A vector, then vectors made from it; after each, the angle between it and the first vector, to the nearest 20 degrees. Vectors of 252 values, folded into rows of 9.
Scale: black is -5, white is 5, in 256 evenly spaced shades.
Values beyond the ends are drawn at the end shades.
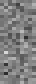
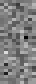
20 degrees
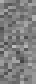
60 degrees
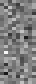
20 degrees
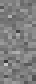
120 degrees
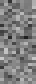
60 degrees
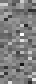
80 degrees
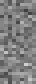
60 degrees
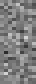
160 degrees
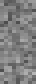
80 degrees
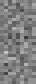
20 degrees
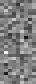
20 degrees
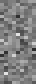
120 degrees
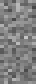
120 degrees
